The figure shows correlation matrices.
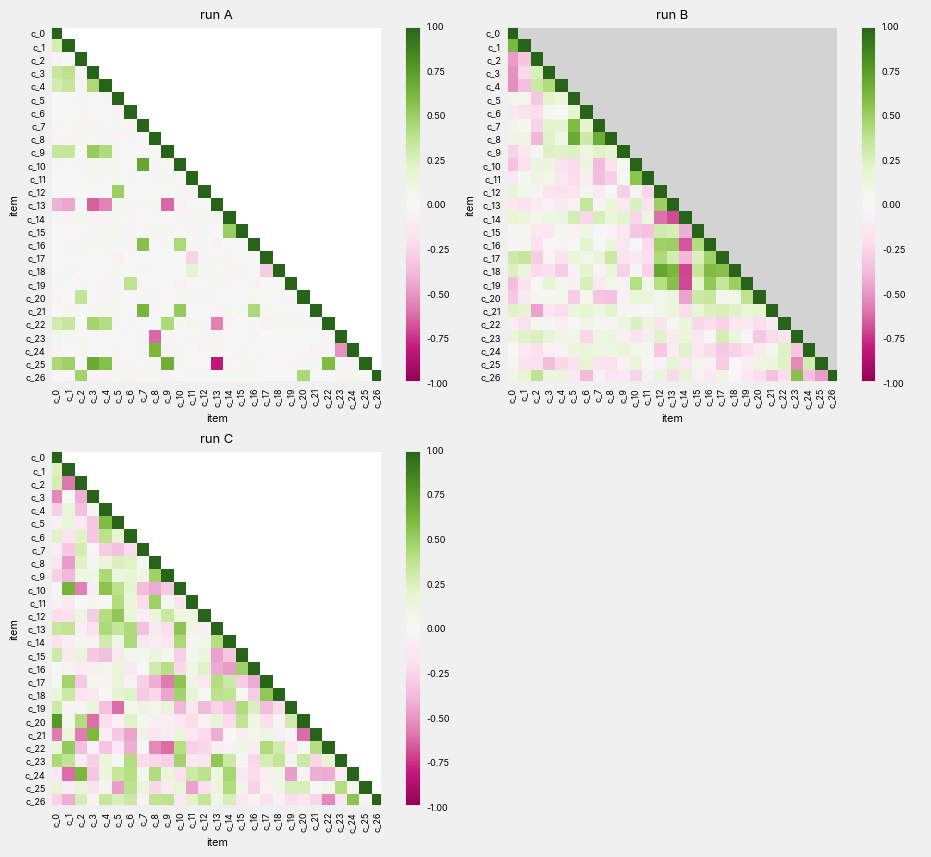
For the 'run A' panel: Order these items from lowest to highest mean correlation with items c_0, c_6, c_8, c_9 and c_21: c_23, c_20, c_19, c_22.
c_23, c_20, c_19, c_22
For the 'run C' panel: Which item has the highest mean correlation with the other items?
c_6
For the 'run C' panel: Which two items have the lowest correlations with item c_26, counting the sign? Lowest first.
c_22, c_1
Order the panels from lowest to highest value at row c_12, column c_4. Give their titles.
run B, run A, run C
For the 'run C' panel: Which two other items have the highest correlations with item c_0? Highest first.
c_20, c_23
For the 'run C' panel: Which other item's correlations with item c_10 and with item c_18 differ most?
c_4
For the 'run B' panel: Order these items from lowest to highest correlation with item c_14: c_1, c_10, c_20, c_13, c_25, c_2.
c_13, c_20, c_10, c_25, c_2, c_1
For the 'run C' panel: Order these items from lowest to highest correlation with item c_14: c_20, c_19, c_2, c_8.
c_19, c_20, c_8, c_2
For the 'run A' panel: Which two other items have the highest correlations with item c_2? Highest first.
c_26, c_20
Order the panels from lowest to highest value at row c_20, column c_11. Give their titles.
run C, run A, run B
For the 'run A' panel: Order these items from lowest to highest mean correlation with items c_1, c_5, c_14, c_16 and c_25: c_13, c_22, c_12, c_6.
c_13, c_6, c_12, c_22
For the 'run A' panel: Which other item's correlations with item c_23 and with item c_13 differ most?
c_25
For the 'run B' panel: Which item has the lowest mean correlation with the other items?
c_14
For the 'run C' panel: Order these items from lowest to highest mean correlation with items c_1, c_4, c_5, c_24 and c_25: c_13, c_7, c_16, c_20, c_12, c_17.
c_7, c_16, c_20, c_17, c_12, c_13
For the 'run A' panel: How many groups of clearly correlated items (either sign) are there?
8
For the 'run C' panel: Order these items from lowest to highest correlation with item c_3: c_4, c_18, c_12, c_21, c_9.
c_12, c_18, c_4, c_9, c_21
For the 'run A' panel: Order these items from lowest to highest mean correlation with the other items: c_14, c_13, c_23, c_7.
c_13, c_23, c_14, c_7
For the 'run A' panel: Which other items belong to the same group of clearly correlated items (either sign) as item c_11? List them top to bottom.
c_17, c_18
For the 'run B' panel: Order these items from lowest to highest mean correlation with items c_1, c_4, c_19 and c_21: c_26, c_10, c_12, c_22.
c_22, c_26, c_10, c_12
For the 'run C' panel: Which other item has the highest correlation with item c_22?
c_1
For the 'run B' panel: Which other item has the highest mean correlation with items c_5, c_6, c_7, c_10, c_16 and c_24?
c_8
